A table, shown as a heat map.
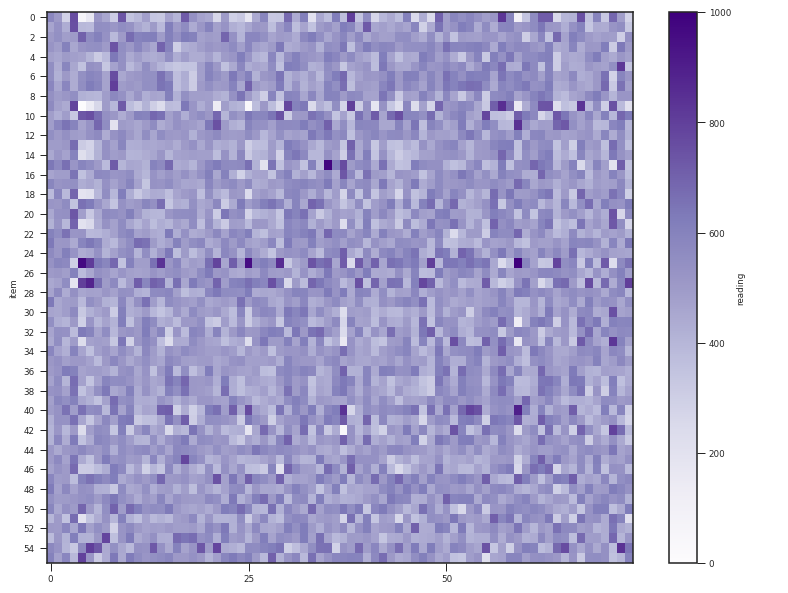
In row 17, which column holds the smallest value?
12
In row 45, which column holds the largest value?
17
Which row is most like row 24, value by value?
36
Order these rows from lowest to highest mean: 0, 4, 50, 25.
0, 4, 50, 25
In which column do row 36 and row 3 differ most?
8
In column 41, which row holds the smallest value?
9
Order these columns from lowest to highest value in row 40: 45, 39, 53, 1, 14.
39, 1, 45, 14, 53
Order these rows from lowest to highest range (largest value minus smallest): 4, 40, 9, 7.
4, 7, 40, 9
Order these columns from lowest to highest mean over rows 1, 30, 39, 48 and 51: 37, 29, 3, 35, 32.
37, 29, 35, 32, 3
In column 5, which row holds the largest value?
27
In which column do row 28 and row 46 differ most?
59
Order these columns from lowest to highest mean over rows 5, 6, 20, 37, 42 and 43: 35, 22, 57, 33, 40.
33, 35, 22, 40, 57
